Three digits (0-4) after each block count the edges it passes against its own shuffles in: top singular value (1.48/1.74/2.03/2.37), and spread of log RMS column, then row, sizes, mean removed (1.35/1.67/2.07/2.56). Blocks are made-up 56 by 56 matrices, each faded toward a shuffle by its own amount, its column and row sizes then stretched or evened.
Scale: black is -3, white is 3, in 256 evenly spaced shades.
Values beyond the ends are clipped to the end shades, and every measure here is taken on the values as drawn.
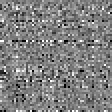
3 2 4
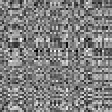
4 3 3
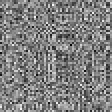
4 2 0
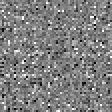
1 2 1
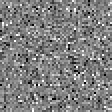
0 1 1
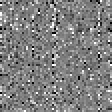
2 3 0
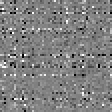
2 3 4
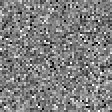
0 0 0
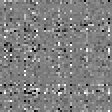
0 4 4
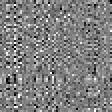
4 4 0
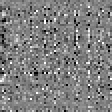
2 4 3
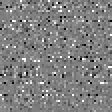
0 0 4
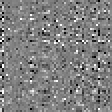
3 4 2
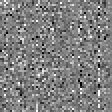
1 4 0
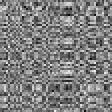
4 3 3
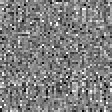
2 1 1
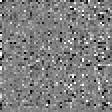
1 3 3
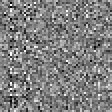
2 3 0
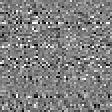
3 1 4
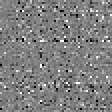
1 2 3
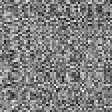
3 1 1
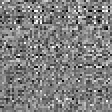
3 1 4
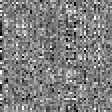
3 4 0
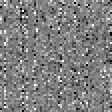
0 4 0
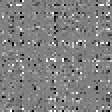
1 4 4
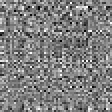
3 2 4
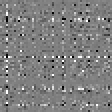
3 4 4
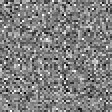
3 1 2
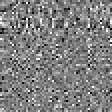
3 2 3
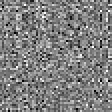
3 2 1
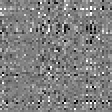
3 4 3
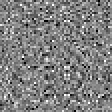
3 1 1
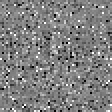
0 0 2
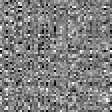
3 4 0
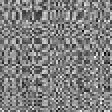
4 2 0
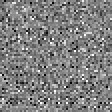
1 0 2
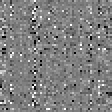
1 4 3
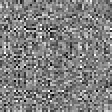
3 3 3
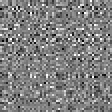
4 2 4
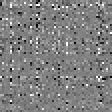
0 4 4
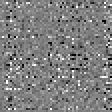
0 3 4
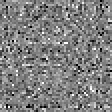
2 0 2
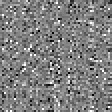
2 3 0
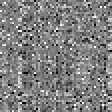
3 1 1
